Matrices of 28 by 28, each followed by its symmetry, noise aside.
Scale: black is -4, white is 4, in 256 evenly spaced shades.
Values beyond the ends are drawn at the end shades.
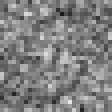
same after a half turn.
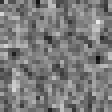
same after a half turn.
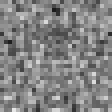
mirrored left to right.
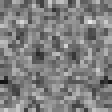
mirrored left to right.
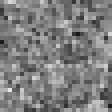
antisymmetric.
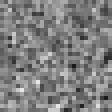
antisymmetric.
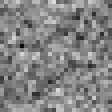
same after a half turn.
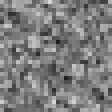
same after a half turn.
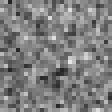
antisymmetric.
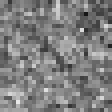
symmetric across the other diagonal.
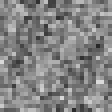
same after a half turn.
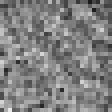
symmetric across the other diagonal.
